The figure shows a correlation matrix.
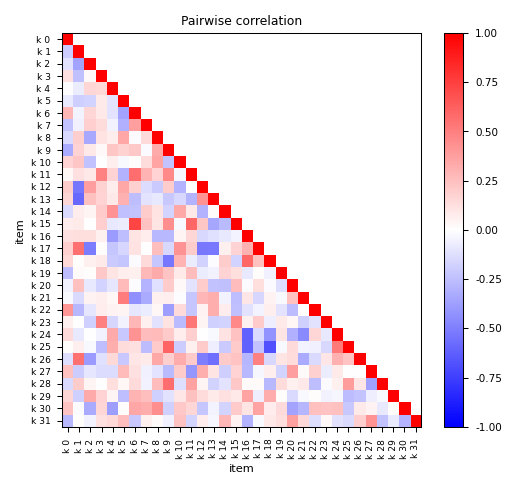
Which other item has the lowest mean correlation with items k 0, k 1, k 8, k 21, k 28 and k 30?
k 2
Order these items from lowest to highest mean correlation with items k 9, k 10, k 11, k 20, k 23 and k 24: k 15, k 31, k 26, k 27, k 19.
k 27, k 31, k 19, k 26, k 15
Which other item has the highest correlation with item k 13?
k 12
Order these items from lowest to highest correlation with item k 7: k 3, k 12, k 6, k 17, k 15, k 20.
k 20, k 12, k 17, k 3, k 15, k 6
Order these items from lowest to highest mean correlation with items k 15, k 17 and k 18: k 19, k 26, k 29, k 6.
k 19, k 29, k 26, k 6
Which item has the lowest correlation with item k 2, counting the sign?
k 17
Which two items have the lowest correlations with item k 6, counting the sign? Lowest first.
k 21, k 5
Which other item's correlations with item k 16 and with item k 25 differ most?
k 18
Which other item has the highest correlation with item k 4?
k 14
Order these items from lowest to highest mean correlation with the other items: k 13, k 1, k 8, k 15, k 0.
k 13, k 1, k 0, k 8, k 15
